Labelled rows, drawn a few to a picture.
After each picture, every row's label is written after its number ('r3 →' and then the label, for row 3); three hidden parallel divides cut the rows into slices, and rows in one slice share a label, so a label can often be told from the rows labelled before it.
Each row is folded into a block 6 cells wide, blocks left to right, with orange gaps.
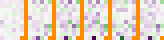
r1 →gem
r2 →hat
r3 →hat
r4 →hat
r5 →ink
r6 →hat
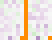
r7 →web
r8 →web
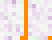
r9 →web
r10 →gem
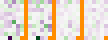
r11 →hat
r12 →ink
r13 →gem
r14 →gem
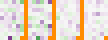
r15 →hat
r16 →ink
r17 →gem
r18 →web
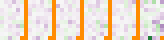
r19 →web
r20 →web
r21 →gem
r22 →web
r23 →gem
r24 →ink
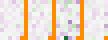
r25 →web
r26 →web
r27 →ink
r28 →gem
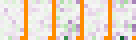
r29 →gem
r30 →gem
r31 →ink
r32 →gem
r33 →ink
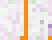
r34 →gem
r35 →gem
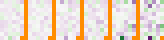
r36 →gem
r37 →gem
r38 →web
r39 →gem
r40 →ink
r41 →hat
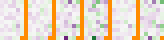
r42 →web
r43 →web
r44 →hat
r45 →ink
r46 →web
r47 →hat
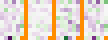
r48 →hat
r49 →gem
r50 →ink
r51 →hat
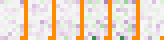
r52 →gem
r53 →gem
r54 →gem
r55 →ink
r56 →ink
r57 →web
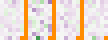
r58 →web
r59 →ink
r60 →web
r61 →gem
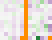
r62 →gem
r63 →ink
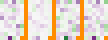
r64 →hat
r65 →web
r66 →ink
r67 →hat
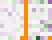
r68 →gem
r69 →ink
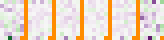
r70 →ink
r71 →web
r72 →web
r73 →web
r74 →web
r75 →hat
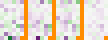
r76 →ink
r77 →hat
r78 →hat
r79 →web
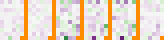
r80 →gem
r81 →gem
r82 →ink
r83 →hat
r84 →hat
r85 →web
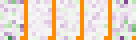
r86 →ink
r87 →gem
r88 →web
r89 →web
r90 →hat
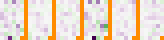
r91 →hat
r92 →web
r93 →web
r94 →hat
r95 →gem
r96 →web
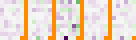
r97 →web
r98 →gem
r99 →hat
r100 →web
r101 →web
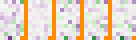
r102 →hat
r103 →web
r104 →ink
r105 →ink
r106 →ink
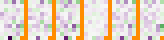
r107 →hat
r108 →hat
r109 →hat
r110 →gem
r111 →hat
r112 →hat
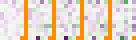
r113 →web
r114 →hat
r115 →hat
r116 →hat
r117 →ink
